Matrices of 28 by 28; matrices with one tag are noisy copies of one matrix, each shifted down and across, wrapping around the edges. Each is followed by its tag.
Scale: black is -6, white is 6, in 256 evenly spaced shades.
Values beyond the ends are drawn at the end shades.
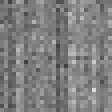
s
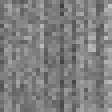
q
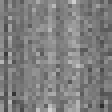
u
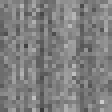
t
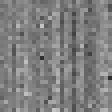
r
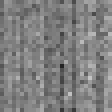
q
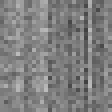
u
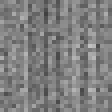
q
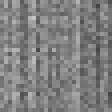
q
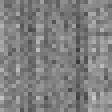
s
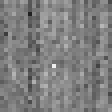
s
